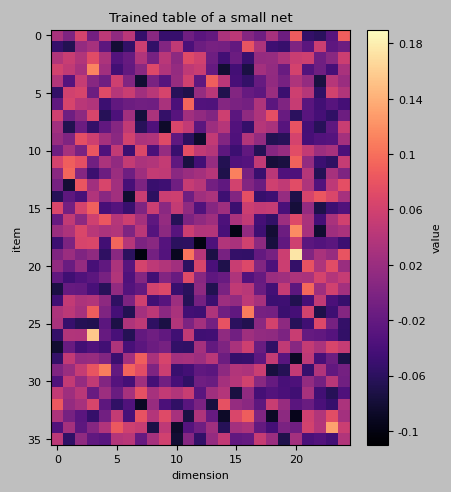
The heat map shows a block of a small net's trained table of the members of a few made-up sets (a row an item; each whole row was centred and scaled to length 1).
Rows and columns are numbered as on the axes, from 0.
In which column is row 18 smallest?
12
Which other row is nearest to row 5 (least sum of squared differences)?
16
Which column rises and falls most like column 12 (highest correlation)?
19
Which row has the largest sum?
2
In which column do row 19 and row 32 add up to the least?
7
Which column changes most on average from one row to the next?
11
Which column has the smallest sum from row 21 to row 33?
20
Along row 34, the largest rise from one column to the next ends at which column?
9
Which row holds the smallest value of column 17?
10
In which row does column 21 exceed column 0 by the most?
22
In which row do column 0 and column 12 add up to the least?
18
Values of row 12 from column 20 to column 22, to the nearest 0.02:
-0.04 0.04 -0.06
